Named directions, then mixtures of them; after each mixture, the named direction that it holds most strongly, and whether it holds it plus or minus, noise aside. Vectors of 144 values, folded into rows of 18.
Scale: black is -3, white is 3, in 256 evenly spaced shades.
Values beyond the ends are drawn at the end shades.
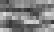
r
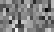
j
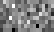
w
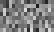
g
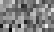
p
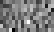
p, minus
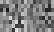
j, plus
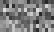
g, plus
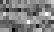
r, plus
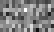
g, plus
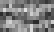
r, minus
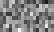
g, plus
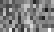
j, plus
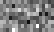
w, minus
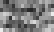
r, plus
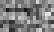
r, plus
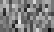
j, minus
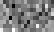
w, minus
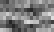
r, plus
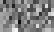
w, minus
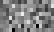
w, plus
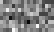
w, minus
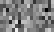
j, plus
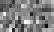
p, minus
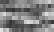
r, plus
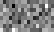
w, minus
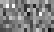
g, minus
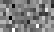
w, minus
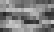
r, minus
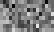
w, minus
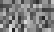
j, plus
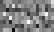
w, plus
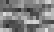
r, plus
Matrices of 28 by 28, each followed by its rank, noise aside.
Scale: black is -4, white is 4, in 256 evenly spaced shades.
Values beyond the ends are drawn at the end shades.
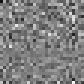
four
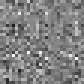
five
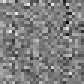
five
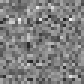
seven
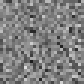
six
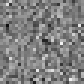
seven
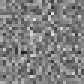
seven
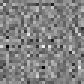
six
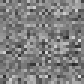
seven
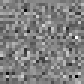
five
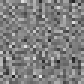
seven
